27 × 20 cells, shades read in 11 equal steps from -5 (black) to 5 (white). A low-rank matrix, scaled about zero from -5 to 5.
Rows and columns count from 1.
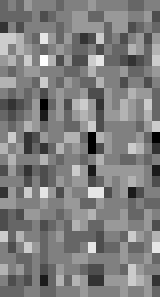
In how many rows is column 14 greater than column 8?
9
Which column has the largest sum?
10
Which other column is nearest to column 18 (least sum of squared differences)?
8
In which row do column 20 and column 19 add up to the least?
13
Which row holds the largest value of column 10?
16
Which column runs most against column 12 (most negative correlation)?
18
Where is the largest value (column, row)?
6, 6
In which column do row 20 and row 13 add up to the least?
20
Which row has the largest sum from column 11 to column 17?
11
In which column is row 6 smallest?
17
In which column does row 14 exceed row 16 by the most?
1
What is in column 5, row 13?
-2
